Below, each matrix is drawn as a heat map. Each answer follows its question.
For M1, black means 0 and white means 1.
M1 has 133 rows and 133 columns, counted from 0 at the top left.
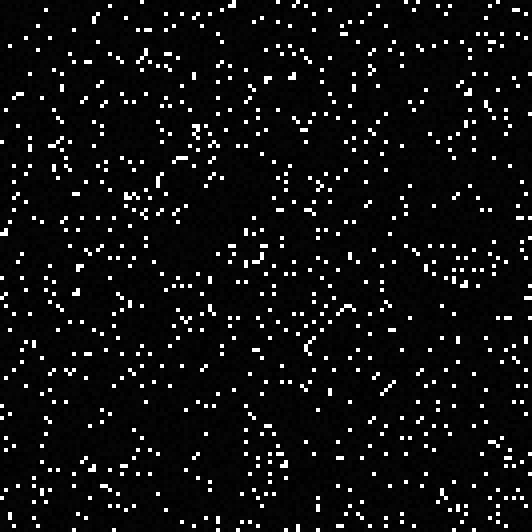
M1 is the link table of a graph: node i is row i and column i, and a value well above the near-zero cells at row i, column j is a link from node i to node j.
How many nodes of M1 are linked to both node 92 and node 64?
1
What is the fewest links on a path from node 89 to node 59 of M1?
4
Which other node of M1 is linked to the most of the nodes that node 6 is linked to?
node 131
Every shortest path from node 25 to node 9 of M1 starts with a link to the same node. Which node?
node 105
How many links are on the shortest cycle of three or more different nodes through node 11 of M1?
4
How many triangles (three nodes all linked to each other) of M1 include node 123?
1
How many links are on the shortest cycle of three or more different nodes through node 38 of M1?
4
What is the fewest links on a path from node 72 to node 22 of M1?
4
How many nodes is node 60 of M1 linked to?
2
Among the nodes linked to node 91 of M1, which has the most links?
node 35
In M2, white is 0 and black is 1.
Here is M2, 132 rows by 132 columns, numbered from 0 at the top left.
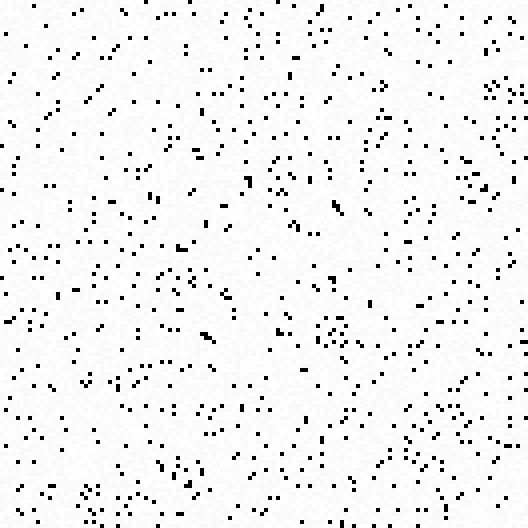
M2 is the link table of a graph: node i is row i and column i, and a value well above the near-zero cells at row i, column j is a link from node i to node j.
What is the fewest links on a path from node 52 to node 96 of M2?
3
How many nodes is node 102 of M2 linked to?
11
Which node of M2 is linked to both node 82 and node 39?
node 69
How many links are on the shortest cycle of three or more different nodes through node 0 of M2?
4
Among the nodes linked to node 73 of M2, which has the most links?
node 44
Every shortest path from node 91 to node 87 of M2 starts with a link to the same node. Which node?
node 47
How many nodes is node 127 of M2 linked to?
12
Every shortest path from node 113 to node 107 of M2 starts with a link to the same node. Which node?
node 70
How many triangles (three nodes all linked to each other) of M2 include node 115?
4
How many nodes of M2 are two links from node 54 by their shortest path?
8
